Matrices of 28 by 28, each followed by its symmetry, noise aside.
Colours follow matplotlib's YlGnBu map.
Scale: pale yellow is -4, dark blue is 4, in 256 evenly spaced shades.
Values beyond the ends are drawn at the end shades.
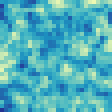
no symmetry.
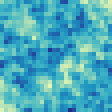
symmetric.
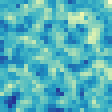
symmetric across the other diagonal.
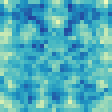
mirrored left to right.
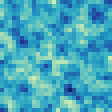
symmetric across the other diagonal.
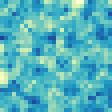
symmetric.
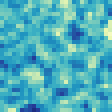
antisymmetric.
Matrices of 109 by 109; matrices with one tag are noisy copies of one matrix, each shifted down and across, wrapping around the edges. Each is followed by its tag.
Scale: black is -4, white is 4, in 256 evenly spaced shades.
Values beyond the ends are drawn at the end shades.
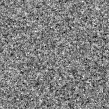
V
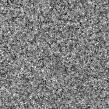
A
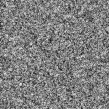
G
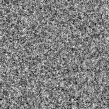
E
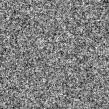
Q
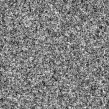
Q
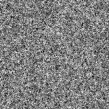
A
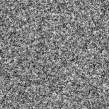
A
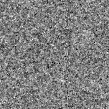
V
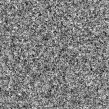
Q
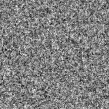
E
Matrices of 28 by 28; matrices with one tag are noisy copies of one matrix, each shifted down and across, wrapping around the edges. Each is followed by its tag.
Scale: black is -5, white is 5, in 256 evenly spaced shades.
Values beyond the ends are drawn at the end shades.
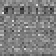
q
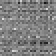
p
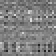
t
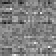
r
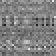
t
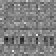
q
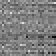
p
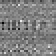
t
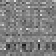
q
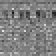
q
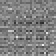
p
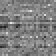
r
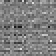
p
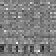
q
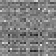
p
